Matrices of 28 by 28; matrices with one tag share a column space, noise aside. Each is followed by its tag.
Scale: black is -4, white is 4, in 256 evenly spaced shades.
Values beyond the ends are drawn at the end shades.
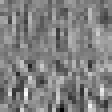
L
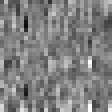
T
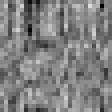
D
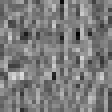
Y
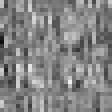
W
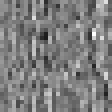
Y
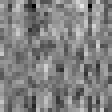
D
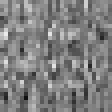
Y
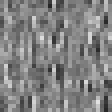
W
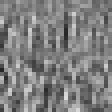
L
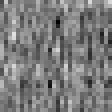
W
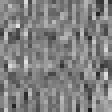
Y
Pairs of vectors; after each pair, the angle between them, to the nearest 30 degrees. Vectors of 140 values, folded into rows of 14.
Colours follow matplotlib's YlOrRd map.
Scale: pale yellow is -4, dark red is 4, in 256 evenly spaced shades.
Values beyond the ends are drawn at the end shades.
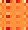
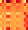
30 degrees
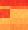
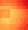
60 degrees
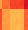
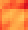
30 degrees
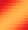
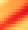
150 degrees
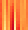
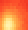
90 degrees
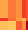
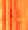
90 degrees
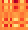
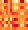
150 degrees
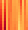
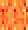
90 degrees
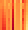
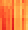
30 degrees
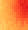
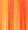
60 degrees
